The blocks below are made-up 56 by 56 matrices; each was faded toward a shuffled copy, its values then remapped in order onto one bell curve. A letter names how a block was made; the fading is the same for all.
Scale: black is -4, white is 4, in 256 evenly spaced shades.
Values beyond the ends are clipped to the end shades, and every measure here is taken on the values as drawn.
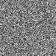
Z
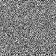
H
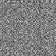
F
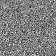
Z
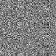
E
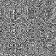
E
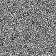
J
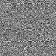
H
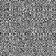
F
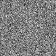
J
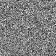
J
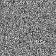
Z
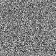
Z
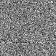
Z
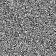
J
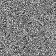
J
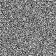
J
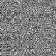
E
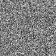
J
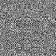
E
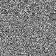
Z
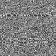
H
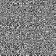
H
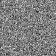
Z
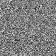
Z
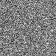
Z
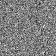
J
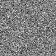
Z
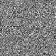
H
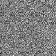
H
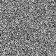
J
